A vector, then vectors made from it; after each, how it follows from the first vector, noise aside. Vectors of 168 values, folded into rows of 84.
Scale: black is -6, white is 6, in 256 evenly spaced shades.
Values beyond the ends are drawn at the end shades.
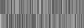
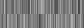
wrapped around, negated.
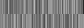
reversed, negated.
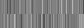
reversed, negated, partly zeroed.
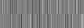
reversed, negated, partly zeroed.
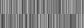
wrapped around, negated.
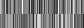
wrapped around, scaled up.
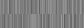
wrapped around, negated, shrunk.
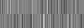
reversed, partly zeroed.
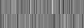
wrapped around, partly zeroed.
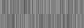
wrapped around, negated, shrunk.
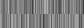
wrapped around, negated.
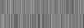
wrapped around, negated, shrunk.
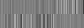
reversed, negated, partly zeroed.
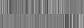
reversed, negated, partly zeroed.
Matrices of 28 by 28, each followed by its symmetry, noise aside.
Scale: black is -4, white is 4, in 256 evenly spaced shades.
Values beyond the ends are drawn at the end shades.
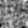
antisymmetric.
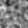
antisymmetric.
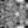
mirrored top to bottom.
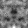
mirrored left to right.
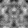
mirrored left to right.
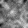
symmetric.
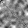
symmetric.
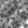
symmetric.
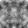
mirrored left to right.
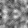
mirrored top to bottom.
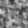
antisymmetric.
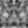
mirrored left to right.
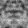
mirrored left to right.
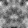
mirrored left to right.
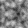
mirrored top to bottom.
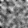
antisymmetric.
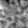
antisymmetric.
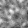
symmetric.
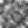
symmetric.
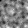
symmetric.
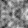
mirrored top to bottom.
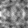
mirrored top to bottom.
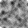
symmetric.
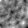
symmetric.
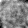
symmetric.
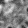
symmetric.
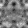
mirrored left to right.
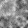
symmetric.
